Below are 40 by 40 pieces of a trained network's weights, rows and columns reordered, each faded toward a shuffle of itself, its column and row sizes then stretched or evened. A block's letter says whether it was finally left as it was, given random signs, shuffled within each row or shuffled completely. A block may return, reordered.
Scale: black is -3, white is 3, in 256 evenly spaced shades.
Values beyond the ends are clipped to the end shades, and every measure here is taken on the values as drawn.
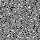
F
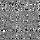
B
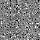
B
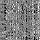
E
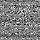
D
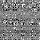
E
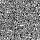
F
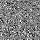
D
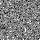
F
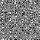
B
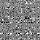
B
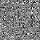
B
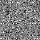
D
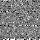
D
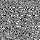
D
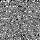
D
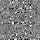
B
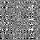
E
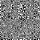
B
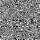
D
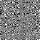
B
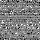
D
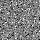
F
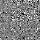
B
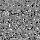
D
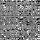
E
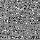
D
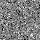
F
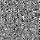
B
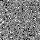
F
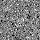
F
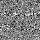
D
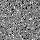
F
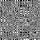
E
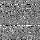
D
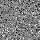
F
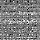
E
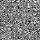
B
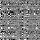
E
